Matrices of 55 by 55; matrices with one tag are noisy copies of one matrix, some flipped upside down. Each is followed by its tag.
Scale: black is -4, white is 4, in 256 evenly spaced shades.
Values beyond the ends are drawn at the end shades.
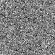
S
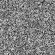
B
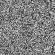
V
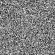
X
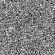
S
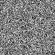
V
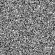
V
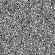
V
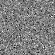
X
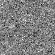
S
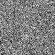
X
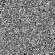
X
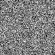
V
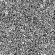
S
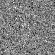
X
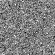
S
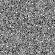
B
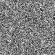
S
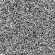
S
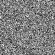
X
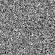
B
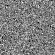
X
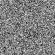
S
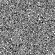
B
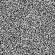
X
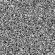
B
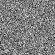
X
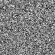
B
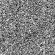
S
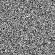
X
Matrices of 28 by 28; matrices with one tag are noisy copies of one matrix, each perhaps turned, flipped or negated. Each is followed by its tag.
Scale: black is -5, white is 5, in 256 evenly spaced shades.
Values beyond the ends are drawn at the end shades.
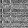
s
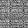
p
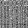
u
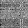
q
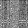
q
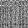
u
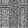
q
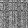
s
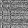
s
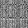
p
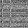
s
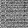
u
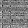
s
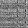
s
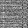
u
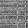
s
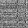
s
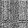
q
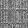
p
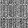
p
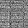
p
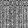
u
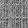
p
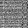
u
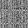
p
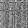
s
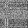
q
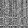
s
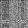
q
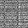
p
